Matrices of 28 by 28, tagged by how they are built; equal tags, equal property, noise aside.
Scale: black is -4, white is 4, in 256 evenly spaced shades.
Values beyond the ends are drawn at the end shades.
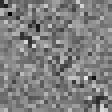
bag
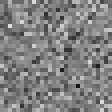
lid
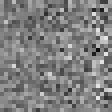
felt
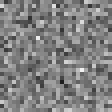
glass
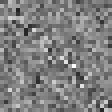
bag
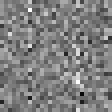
felt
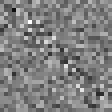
bag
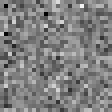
felt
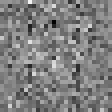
felt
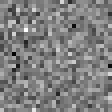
felt
